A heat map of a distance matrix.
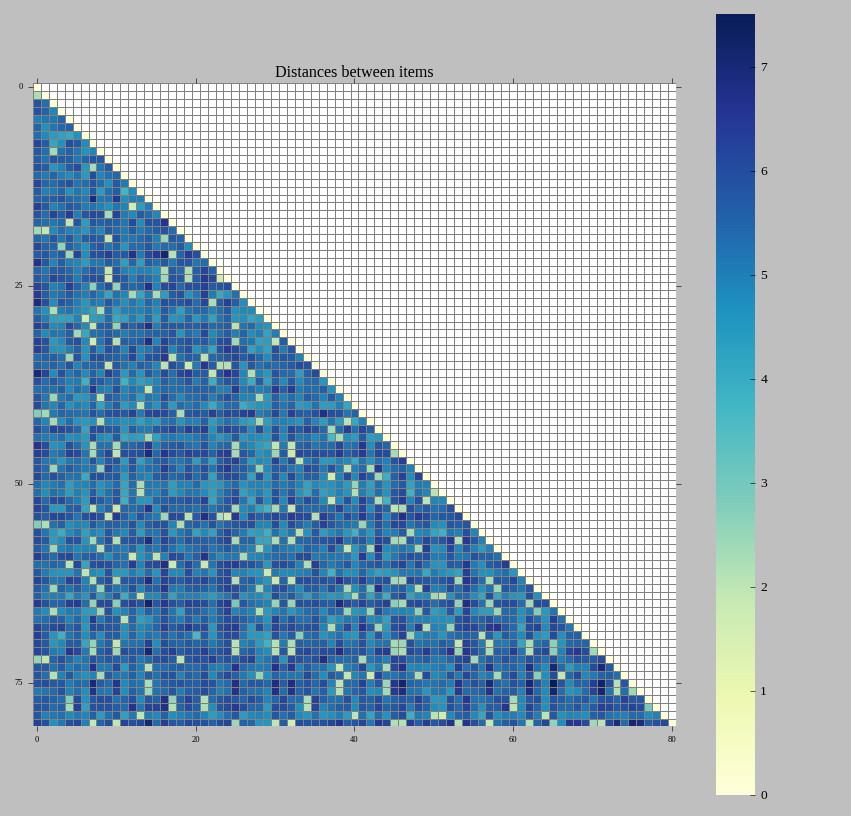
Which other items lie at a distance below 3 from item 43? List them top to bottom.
37, 49, 52, 68
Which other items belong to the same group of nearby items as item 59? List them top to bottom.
12, 15, 26
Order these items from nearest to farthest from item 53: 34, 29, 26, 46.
46, 29, 26, 34
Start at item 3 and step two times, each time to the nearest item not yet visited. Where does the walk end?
69
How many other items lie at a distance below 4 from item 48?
9
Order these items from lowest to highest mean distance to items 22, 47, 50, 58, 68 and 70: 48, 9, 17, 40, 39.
40, 39, 48, 17, 9
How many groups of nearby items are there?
15
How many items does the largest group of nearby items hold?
14
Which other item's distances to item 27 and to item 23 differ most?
24
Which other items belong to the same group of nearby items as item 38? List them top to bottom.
14, 44, 73, 75, 76
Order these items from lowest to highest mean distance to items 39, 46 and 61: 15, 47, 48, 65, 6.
6, 48, 65, 15, 47
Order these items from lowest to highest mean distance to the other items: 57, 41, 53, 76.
53, 57, 76, 41
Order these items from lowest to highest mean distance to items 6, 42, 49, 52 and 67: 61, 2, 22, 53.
61, 22, 2, 53
